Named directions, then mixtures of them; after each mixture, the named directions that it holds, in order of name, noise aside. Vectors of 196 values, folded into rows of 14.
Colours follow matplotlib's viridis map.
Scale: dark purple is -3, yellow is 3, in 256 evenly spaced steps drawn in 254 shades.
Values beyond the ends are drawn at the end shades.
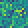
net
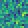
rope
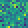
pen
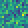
rope.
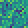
net.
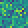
net.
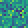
net.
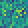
net.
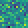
pen.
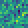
rope.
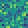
pen, rope.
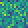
net, pen.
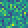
net, pen.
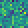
net, rope.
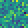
net, rope.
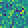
net.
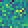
net, pen.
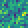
pen, rope.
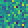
pen, rope.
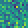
pen, rope.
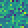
net, rope.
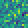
rope.
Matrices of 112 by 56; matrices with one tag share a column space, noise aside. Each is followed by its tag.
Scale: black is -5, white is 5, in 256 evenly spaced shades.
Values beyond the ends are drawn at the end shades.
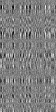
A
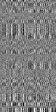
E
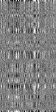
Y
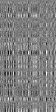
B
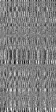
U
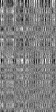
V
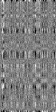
Y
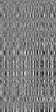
B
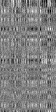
V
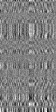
E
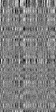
V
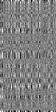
Y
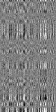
E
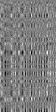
B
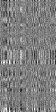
U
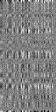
Y
